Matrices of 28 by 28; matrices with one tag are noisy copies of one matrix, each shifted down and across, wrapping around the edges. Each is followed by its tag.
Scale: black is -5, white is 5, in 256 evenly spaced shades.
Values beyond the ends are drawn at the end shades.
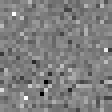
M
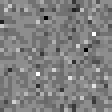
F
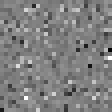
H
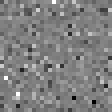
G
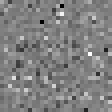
H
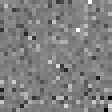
M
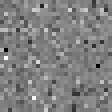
H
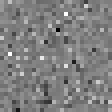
F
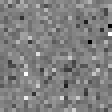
H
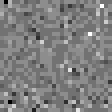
M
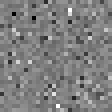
G
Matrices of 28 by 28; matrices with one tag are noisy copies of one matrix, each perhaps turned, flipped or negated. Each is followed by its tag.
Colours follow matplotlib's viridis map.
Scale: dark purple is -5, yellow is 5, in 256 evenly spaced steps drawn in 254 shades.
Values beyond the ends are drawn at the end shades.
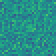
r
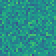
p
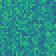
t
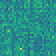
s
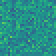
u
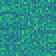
s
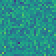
p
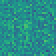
r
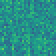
s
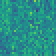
t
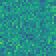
u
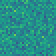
p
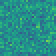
u
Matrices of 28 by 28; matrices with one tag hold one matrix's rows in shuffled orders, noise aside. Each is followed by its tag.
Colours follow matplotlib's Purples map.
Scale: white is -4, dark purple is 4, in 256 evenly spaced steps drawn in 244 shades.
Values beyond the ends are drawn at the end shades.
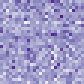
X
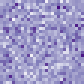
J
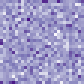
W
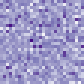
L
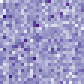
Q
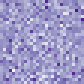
J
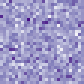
W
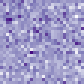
L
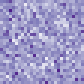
J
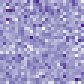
L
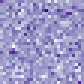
W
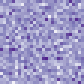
W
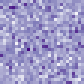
W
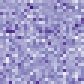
L
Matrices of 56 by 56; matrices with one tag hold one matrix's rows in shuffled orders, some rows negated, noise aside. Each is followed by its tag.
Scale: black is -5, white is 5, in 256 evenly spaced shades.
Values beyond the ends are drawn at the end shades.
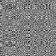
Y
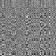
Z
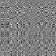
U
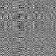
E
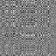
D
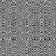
Z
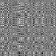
E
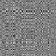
D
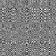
Z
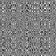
Z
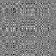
D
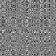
Z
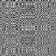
D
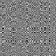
Z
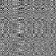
E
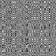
Z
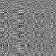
E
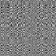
U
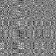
E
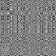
U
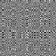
Z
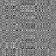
D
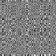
Z
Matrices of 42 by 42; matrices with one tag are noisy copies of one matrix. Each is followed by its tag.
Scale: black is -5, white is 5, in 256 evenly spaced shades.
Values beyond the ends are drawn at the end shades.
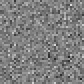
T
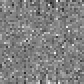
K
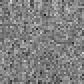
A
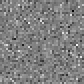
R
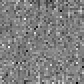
K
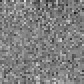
K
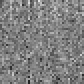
A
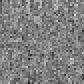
A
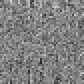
A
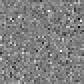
T
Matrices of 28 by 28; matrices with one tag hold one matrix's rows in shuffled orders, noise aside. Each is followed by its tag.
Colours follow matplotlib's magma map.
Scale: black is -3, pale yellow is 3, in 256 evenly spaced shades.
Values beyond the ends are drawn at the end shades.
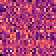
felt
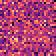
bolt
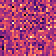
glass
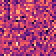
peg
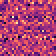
bolt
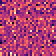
felt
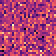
glass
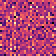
felt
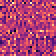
felt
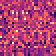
bolt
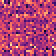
peg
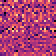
bolt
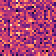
peg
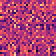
felt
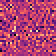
felt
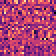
bolt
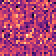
peg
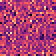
felt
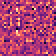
peg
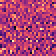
felt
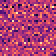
bolt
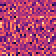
felt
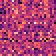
bolt
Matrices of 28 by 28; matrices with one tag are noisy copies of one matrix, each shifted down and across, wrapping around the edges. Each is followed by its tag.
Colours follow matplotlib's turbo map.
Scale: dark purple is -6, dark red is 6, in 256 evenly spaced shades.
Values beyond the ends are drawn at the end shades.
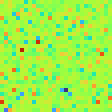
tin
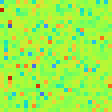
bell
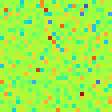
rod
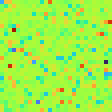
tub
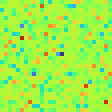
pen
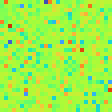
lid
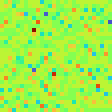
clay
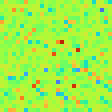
tub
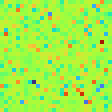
tin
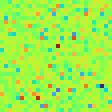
tin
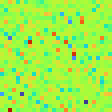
clay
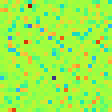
tub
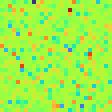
clay
